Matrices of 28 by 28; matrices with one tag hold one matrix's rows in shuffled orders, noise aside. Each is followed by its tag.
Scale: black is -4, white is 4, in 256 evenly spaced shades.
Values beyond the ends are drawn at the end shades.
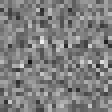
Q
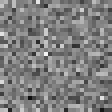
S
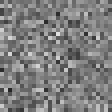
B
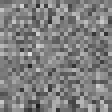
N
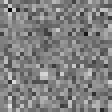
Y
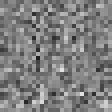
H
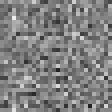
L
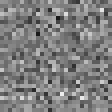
N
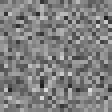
Q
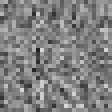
H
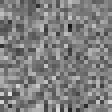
B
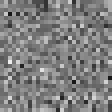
Y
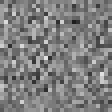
S
